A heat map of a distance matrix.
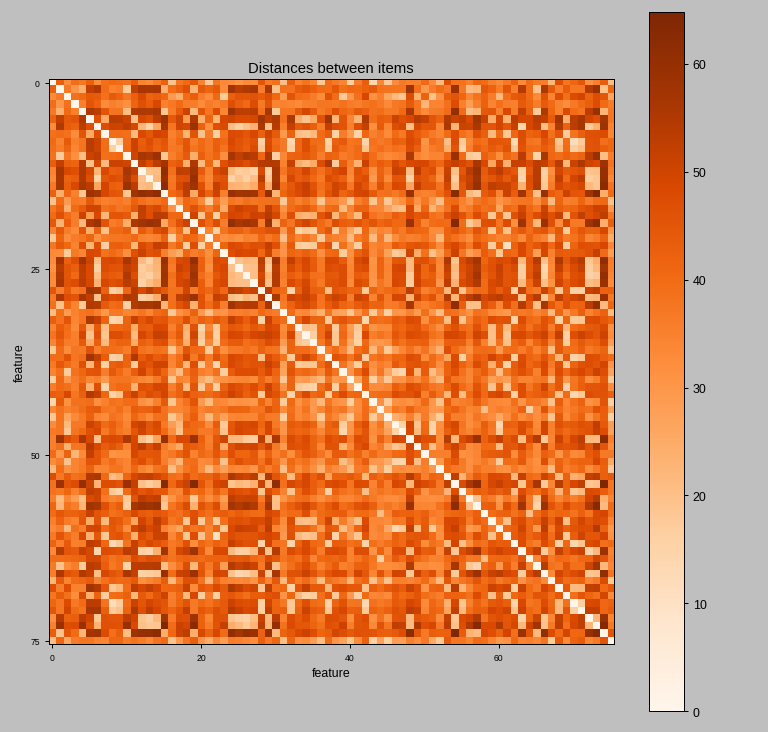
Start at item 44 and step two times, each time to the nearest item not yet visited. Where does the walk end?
58
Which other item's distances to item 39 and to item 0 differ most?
47
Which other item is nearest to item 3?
50
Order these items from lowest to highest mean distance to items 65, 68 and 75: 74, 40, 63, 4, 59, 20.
4, 40, 74, 20, 59, 63
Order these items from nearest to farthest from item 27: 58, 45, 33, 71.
45, 58, 33, 71
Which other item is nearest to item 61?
22
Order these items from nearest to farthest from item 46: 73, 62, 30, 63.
30, 62, 63, 73
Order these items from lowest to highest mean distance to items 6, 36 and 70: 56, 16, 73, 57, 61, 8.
16, 8, 73, 56, 61, 57
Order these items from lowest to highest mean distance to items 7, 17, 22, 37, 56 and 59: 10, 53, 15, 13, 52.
52, 10, 53, 15, 13
